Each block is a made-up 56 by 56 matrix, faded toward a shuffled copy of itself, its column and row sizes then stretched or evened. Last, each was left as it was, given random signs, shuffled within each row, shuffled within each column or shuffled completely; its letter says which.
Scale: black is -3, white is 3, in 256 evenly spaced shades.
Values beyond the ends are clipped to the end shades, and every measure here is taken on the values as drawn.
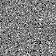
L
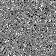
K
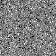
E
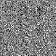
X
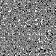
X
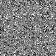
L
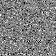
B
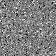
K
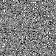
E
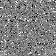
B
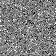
K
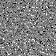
B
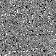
L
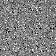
L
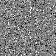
E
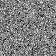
K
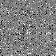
X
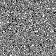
B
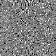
X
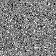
B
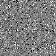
L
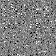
X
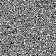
K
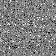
B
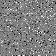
B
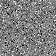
E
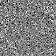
E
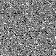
B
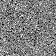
K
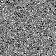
K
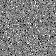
K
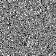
E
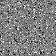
L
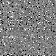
X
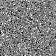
K
